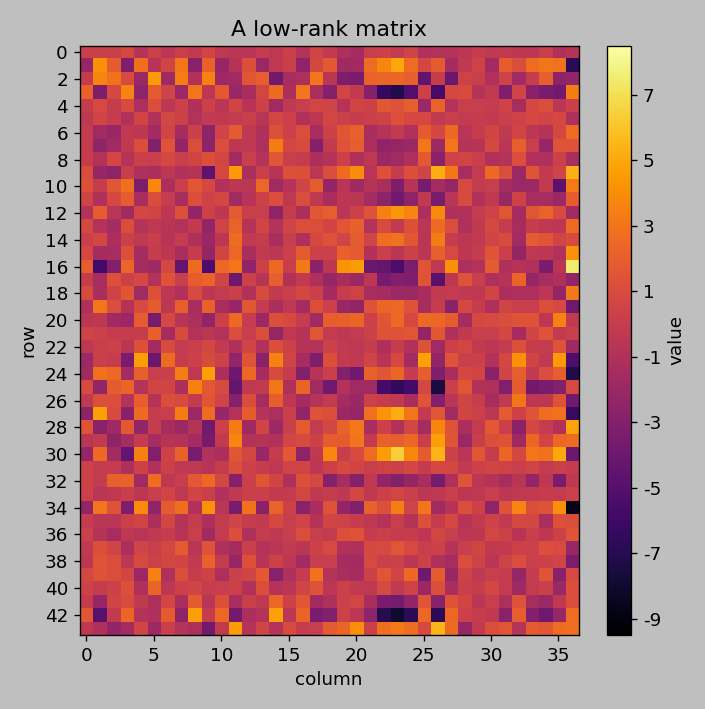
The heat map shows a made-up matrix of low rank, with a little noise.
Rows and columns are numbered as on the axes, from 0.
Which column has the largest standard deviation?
36
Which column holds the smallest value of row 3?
23
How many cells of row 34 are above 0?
22
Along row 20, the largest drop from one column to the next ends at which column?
5
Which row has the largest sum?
30
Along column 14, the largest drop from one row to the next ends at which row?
43
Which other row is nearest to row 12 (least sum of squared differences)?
14
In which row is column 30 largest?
9
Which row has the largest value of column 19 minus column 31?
16
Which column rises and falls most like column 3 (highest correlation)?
0
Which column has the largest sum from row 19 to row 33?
35
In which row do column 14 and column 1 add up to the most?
34
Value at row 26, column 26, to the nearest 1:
-3
